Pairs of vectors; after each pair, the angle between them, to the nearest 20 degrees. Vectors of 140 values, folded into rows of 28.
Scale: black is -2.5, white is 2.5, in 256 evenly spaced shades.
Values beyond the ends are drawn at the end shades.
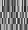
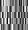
140 degrees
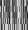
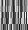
100 degrees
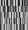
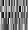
120 degrees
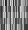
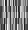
20 degrees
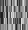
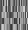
80 degrees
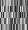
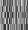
100 degrees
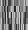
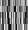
40 degrees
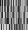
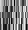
100 degrees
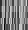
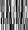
120 degrees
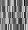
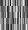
80 degrees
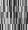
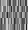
60 degrees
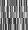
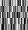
100 degrees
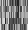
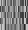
80 degrees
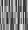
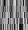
100 degrees
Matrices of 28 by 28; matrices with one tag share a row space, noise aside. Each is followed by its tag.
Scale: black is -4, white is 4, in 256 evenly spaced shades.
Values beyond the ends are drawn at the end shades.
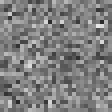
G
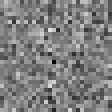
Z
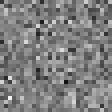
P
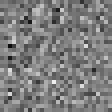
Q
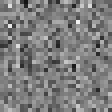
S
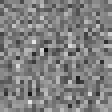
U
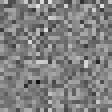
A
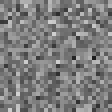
S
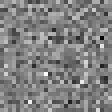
A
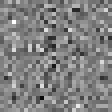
Z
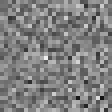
A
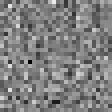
S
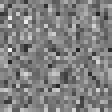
S
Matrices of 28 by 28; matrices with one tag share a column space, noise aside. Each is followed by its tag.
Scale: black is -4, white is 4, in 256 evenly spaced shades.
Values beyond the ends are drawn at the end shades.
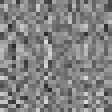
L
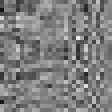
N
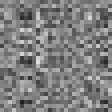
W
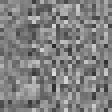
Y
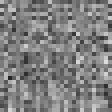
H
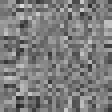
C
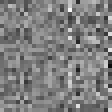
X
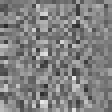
Y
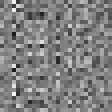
W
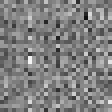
W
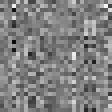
C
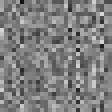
X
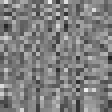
H
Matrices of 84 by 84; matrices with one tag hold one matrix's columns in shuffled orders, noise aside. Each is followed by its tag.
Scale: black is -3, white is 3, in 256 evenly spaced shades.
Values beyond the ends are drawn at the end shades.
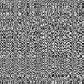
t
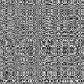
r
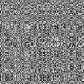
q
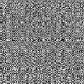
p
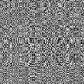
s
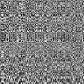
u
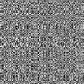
q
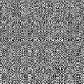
p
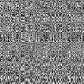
u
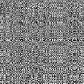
p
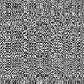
t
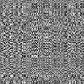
t
